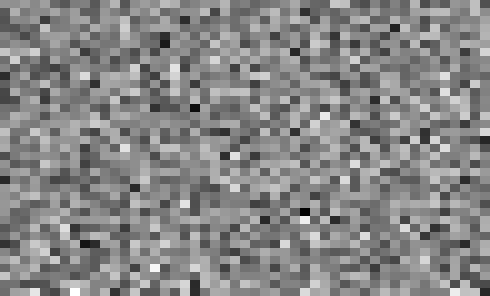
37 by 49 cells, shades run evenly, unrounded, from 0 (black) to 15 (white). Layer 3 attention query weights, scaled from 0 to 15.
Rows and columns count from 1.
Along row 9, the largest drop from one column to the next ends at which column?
19
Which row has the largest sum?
22
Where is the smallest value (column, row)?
31, 27
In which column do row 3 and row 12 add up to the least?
5
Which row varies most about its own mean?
37
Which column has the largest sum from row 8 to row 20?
18
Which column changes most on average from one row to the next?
45
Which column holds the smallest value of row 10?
1
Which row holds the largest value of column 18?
9
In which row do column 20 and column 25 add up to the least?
14
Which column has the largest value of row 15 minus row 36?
49
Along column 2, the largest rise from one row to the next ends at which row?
33
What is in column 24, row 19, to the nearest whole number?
5
